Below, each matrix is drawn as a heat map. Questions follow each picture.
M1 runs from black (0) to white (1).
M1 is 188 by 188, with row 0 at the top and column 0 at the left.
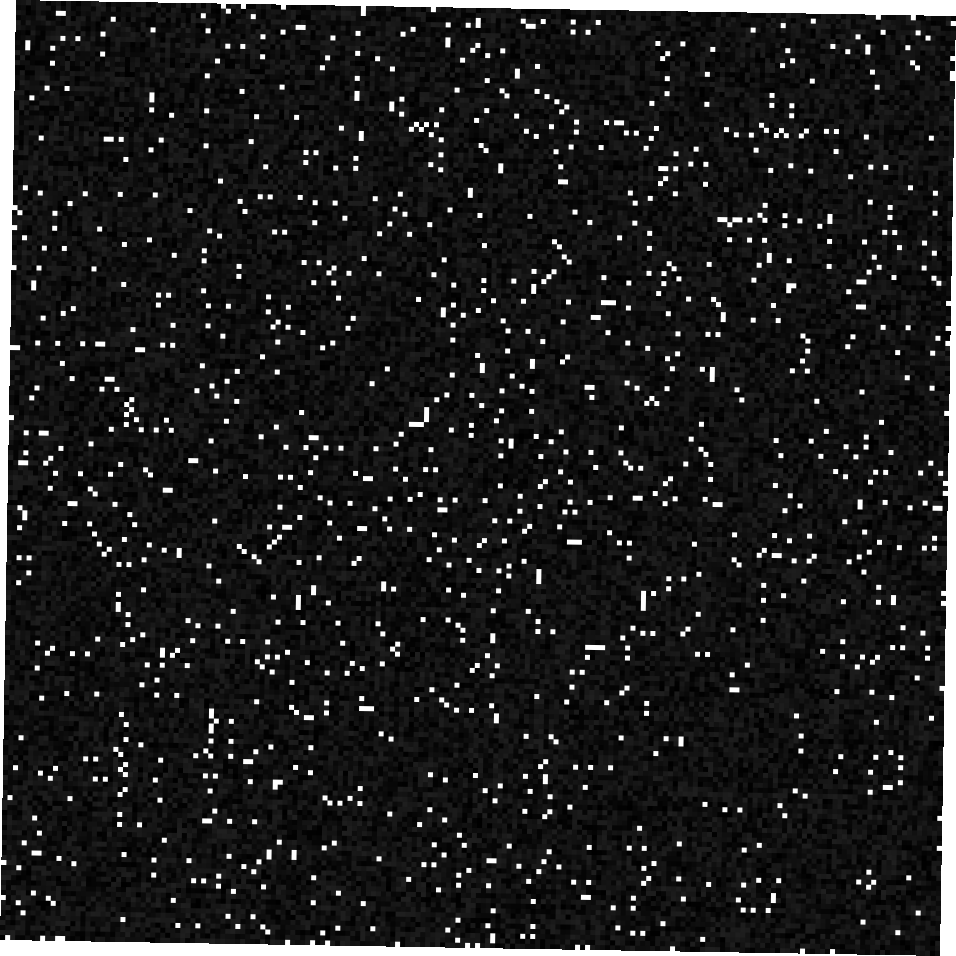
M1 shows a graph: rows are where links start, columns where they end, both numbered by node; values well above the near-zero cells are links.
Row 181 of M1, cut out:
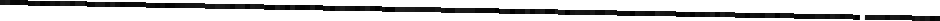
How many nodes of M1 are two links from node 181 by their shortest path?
5
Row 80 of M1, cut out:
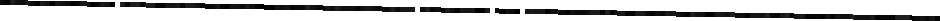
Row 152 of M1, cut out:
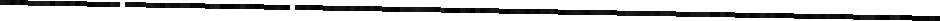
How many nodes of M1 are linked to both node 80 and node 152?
0
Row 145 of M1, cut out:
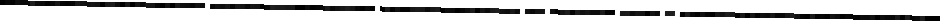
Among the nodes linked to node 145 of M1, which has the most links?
node 104
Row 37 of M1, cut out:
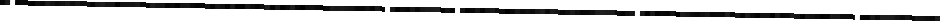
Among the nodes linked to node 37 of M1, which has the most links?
node 127
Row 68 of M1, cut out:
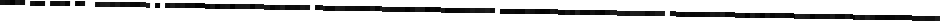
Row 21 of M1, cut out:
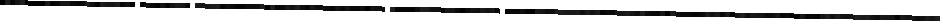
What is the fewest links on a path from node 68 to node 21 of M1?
3
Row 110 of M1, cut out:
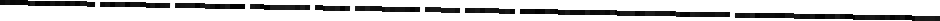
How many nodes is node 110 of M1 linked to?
9
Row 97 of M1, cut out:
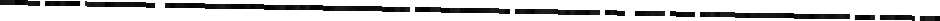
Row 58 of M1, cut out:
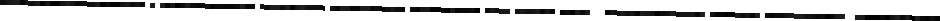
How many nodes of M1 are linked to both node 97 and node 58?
4
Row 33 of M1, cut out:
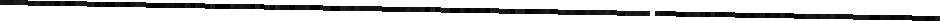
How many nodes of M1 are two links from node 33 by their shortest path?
8
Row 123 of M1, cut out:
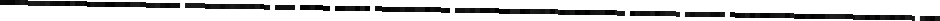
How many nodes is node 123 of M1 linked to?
10
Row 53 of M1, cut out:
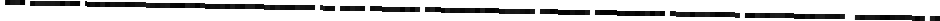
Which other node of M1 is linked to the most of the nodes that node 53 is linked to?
node 88
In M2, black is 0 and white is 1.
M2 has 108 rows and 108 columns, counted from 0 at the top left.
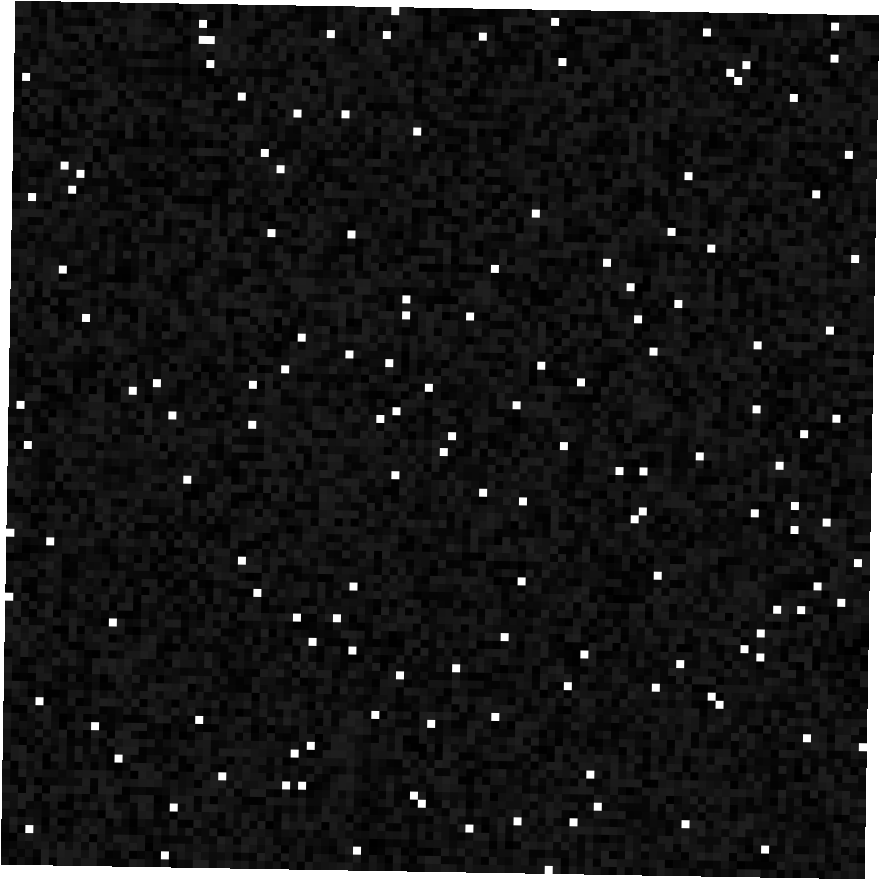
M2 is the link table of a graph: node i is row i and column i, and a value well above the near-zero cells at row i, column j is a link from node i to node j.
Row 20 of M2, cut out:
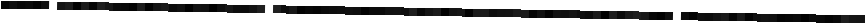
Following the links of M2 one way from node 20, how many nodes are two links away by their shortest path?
4
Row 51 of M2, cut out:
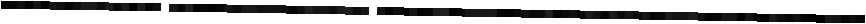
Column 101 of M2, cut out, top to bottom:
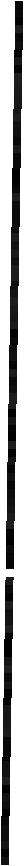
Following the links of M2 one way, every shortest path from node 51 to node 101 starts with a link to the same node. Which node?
node 46
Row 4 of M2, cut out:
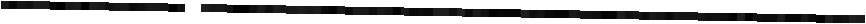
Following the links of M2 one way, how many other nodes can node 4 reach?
12
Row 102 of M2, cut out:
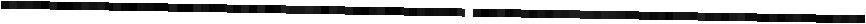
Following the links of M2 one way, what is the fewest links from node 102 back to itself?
6
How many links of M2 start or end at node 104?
3
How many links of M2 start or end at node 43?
3
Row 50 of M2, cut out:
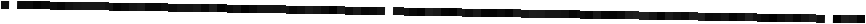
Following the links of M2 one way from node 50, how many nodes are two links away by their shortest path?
4
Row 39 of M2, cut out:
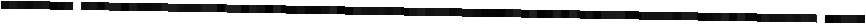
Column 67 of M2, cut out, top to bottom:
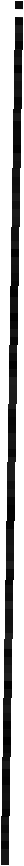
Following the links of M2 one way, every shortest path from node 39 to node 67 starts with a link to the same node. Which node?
node 9
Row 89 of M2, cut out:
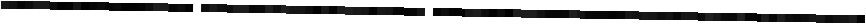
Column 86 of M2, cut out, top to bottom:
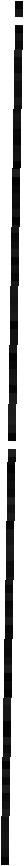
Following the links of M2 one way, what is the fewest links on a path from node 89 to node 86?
3
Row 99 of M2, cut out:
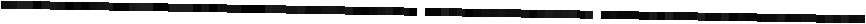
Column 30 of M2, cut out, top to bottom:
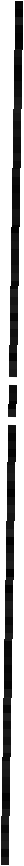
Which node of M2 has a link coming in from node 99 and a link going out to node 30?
node 52
